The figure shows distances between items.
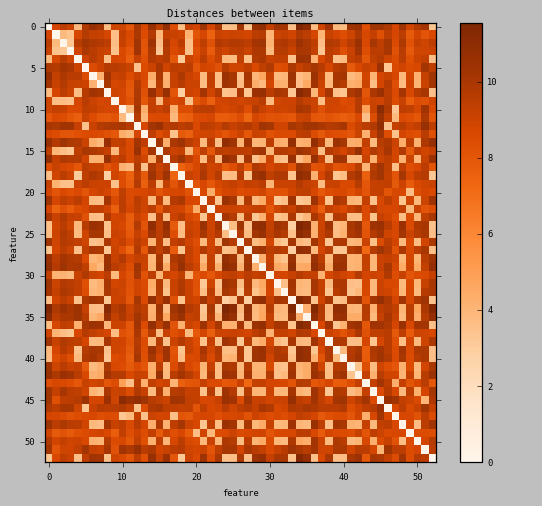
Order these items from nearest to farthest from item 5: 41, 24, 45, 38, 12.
12, 41, 38, 24, 45
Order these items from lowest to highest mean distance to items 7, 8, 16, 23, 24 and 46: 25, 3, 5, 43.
25, 5, 43, 3
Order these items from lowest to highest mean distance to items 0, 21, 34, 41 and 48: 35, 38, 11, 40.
38, 35, 11, 40
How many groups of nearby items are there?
7
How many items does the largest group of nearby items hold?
19
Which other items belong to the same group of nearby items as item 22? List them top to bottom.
20, 49
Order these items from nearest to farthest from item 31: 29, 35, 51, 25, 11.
35, 29, 11, 51, 25
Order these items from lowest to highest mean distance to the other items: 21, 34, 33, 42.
21, 42, 34, 33
